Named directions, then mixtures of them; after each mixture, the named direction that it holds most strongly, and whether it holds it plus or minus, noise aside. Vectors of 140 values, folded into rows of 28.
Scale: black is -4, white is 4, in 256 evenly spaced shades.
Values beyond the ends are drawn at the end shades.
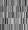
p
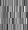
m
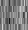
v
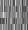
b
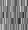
p, minus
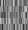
b, minus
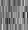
v, plus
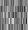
m, minus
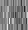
m, minus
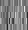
m, plus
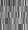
v, plus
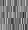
p, minus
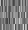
v, plus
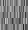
p, minus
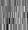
v, plus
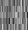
v, plus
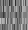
b, minus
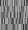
p, minus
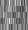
v, minus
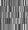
v, plus
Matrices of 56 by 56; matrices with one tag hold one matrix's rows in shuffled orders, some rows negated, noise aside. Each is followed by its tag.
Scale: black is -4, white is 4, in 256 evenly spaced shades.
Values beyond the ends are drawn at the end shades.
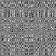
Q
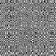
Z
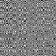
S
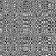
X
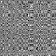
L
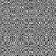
Q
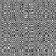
Q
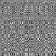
Q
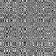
S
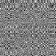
Z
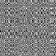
Z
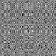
Q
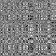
L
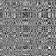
X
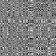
L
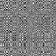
S
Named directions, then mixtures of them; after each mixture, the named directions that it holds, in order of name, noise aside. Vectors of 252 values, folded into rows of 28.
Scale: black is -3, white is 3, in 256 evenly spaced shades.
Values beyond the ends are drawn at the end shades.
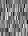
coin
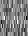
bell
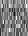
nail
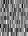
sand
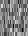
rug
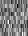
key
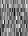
nail.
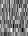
rug, sand.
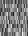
coin, key.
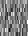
coin, key.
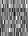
nail.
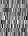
bell.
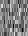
rug.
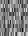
rug, sand.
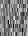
key, rug.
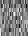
nail.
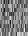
key, rug, sand.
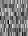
key.
